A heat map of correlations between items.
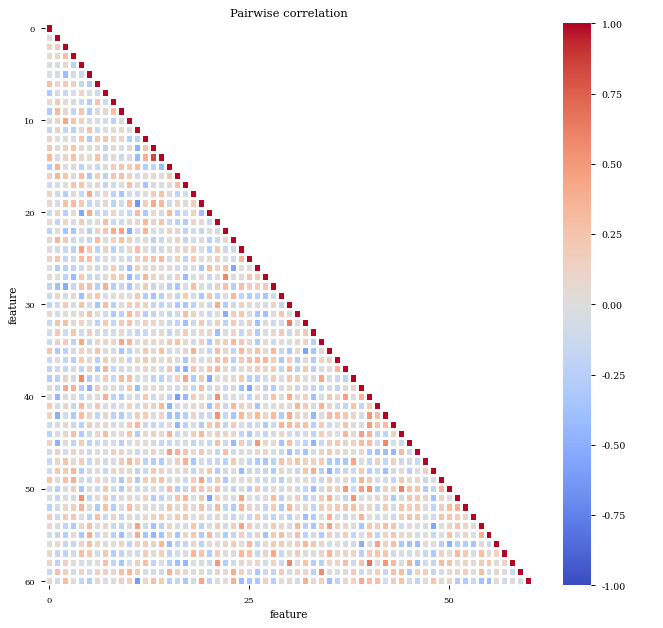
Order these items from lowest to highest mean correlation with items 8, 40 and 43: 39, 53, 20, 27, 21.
27, 53, 20, 39, 21
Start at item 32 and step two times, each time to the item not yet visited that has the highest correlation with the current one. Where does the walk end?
58
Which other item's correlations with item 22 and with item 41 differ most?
31
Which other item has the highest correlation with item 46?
15
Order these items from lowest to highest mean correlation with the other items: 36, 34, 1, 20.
20, 1, 36, 34
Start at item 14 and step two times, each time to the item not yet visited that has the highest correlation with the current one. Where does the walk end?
19
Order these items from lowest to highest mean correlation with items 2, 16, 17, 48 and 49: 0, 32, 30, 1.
30, 32, 0, 1
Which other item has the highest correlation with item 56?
41
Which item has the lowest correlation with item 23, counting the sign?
26
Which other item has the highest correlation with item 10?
2
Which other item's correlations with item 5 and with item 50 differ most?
39
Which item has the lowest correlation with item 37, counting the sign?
17
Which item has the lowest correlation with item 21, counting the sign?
33
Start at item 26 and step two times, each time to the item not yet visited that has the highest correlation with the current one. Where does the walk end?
42
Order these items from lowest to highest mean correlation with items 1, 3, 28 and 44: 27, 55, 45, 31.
45, 27, 31, 55
